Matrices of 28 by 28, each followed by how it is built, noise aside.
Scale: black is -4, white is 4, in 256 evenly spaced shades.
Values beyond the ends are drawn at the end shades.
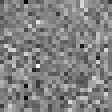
uneven columns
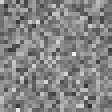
Hankel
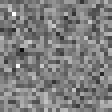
noise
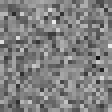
noise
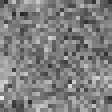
smooth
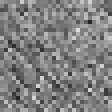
Toeplitz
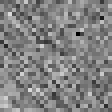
Toeplitz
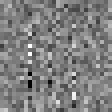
uneven columns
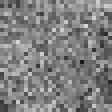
smooth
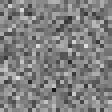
noise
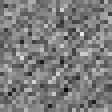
Hankel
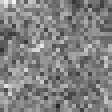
smooth
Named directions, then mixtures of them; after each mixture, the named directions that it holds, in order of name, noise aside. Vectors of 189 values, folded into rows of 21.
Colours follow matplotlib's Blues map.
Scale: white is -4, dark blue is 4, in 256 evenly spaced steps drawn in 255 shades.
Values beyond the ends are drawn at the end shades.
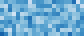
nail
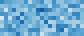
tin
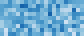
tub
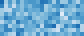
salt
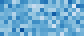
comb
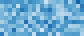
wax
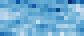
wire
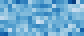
nail, wire.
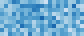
comb, tub.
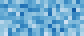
nail, tub.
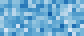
nail, tub.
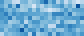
comb, wax, wire.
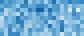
tin, tub, wire.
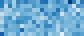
comb, salt, wire.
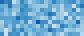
comb, tub, wax.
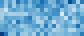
nail, salt, wire.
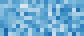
tub.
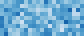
tin, tub.
